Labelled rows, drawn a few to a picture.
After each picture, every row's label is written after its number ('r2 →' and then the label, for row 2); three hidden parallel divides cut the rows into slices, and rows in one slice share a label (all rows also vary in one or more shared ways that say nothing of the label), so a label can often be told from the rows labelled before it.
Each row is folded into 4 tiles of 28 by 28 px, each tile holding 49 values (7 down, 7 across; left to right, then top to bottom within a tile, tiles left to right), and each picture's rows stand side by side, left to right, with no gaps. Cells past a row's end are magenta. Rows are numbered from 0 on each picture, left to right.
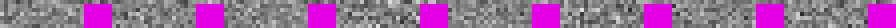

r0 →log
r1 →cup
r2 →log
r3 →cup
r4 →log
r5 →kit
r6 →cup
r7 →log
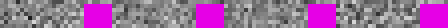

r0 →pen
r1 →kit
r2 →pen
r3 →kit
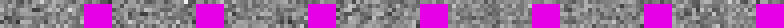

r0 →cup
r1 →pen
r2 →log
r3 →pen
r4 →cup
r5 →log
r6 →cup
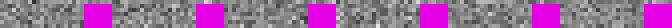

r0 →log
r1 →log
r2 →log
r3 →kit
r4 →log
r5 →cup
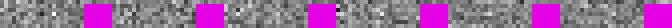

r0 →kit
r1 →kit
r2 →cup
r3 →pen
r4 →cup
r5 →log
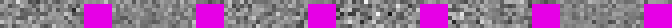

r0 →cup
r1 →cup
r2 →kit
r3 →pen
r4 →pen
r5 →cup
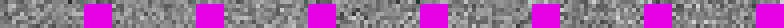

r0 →log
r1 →log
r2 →log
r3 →pen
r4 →kit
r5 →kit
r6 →pen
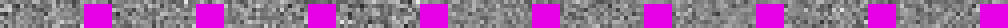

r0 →kit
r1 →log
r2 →log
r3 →kit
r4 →log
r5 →cup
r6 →cup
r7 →kit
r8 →cup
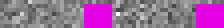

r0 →log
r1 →cup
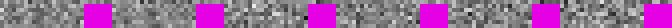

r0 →kit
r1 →cup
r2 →kit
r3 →kit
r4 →kit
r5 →pen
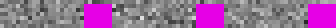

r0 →cup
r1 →log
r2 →log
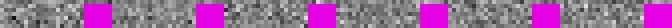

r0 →kit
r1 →cup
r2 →pen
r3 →kit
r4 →cup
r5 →pen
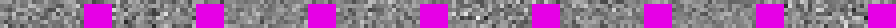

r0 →log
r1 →kit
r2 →cup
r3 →cup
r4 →kit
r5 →log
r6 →log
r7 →kit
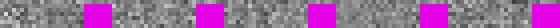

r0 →cup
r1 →cup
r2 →cup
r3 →cup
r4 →cup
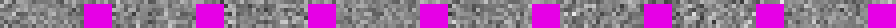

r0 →log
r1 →kit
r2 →kit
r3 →cup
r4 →cup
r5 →cup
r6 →pen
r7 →cup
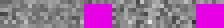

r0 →cup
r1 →pen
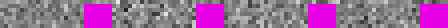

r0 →log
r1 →kit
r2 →log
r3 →log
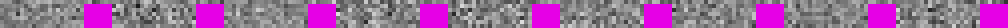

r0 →log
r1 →kit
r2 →log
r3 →pen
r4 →pen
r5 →cup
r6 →pen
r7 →cup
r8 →kit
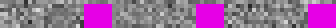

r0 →log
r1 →log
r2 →kit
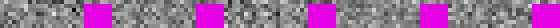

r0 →log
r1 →pen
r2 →pen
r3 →cup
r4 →kit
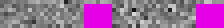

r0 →cup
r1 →pen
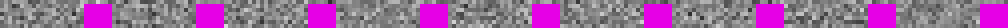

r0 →kit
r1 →log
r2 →kit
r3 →cup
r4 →cup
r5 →log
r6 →pen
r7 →cup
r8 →cup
